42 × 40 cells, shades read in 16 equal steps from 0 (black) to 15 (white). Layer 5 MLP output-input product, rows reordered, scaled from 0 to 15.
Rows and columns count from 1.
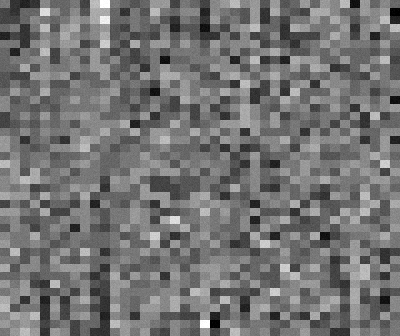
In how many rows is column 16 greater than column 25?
24
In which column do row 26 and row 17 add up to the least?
31
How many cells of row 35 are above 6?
20
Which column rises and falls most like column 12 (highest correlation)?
21
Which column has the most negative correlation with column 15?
11
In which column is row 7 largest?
5
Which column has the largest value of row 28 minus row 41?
22
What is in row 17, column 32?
8
